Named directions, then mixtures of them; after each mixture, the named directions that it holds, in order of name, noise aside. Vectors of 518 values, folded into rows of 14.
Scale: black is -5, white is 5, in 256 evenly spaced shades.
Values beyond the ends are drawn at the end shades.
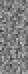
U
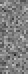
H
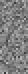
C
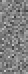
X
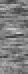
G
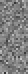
C.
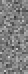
C, X.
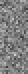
H.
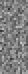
U.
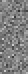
X.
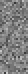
C.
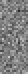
U, X.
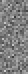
X.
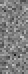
H.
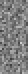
U.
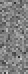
C, H.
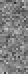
C, G.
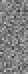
X.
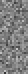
C, X.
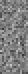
U, X.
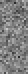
C, G.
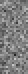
H.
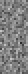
U.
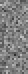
H.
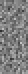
U.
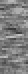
G.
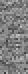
C, G.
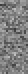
G, H.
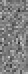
U, X.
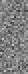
X.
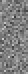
X.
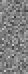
X.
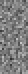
U.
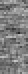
G, U.
